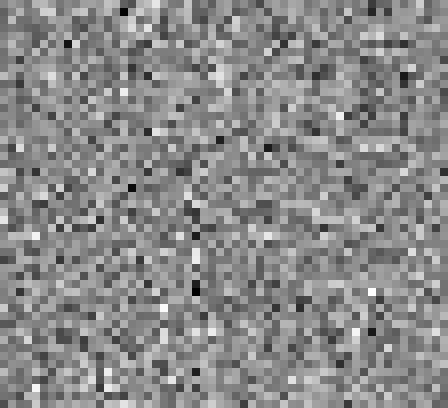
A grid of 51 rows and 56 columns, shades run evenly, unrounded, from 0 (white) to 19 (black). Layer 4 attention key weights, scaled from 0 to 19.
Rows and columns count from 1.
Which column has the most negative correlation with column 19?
43
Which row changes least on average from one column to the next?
31
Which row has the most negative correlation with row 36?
21
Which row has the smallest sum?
30
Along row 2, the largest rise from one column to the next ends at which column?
16
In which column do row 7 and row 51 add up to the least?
5
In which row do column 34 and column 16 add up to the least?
12
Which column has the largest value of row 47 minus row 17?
25
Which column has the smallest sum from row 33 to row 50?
45
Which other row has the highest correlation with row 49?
47
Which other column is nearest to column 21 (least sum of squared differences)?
54
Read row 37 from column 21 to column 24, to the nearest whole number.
12 8 8 7
